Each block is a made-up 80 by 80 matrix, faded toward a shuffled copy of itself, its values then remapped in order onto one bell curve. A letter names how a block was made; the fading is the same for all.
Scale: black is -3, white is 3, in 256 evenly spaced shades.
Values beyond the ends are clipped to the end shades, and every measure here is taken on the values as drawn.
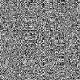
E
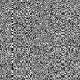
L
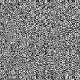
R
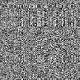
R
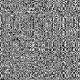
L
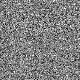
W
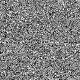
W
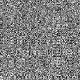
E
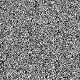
W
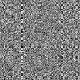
L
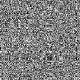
E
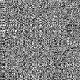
R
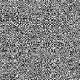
E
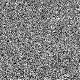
W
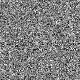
W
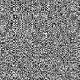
R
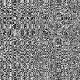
L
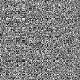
E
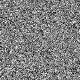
W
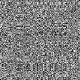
E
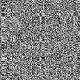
R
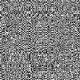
L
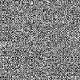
R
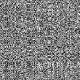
R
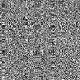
E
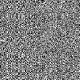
R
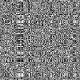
L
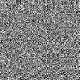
E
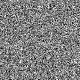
W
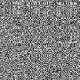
L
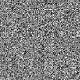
E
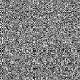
E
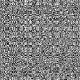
L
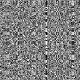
L
